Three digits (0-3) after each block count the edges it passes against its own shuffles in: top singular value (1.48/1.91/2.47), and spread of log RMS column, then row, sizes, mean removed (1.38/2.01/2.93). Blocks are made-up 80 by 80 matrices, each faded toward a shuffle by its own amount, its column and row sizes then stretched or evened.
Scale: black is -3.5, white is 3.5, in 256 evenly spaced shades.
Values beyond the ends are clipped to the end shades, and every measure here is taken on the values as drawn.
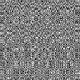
3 0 1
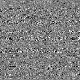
1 0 3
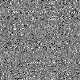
1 0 2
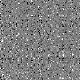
2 2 0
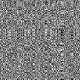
3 2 2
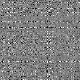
1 2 3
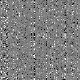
2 3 1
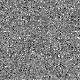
1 1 1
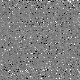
0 1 2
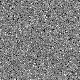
0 0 0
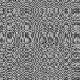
3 2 0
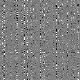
2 3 1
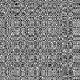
3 0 0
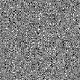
2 1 0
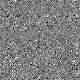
1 1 2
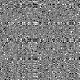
3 1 2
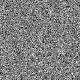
1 1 0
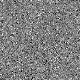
0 1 1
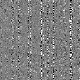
2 3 0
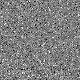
0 0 1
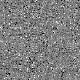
1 1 0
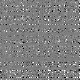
0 2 3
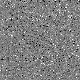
0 0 1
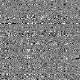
1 2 3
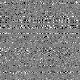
2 1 3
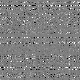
2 1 3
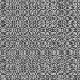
3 2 2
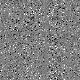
0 2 1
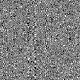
2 1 0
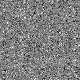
0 1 0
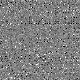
1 1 1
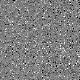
0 2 1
